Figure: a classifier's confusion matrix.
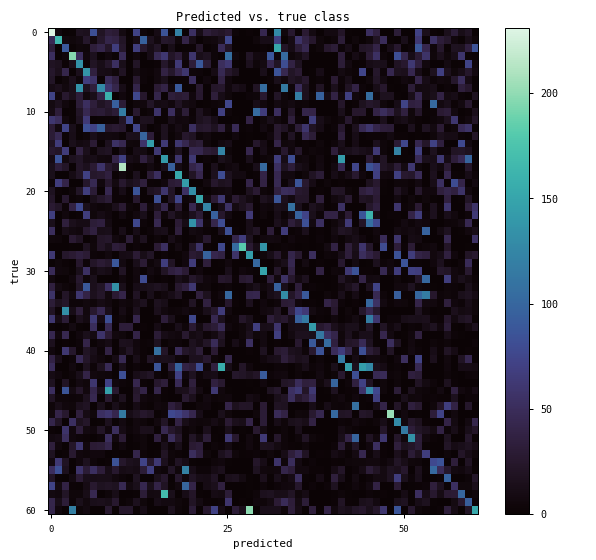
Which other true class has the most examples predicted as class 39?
38
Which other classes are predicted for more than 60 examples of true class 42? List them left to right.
15, 18, 21, 24, 44, 45
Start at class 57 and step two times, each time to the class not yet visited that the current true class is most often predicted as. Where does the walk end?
35
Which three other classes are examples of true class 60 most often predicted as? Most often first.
28, 3, 49
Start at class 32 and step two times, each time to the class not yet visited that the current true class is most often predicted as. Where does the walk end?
54
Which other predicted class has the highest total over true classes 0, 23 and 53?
45
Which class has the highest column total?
0
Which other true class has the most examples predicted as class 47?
27
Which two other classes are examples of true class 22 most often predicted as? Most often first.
34, 4
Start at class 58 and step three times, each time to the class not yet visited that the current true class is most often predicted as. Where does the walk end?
52
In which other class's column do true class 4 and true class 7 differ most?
30
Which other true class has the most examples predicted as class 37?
39
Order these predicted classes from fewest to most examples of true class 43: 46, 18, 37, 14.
37, 14, 46, 18
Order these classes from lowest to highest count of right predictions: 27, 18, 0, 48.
18, 27, 48, 0
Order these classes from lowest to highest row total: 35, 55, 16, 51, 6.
6, 35, 51, 55, 16
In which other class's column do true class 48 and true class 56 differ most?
10
